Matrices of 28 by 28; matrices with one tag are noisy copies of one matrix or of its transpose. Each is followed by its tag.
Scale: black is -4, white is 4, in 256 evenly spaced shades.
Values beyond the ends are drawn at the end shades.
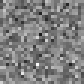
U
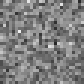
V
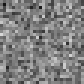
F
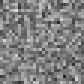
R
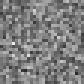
R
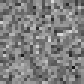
V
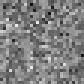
F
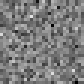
R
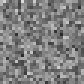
F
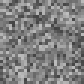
V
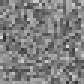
U
